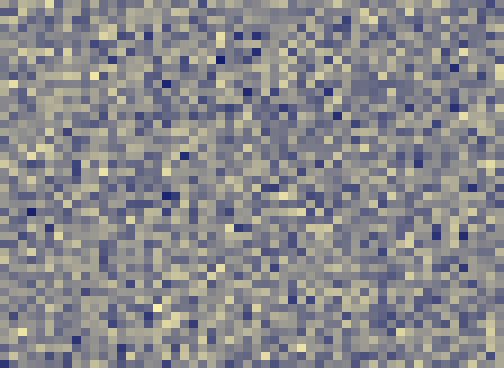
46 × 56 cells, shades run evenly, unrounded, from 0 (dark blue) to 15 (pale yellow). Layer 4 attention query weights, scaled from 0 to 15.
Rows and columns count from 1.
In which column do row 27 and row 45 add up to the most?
30
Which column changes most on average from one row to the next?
38
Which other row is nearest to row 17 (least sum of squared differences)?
28
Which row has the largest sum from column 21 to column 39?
37
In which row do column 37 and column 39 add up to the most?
9
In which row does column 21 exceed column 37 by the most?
12
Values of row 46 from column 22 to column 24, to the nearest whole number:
10 6 10
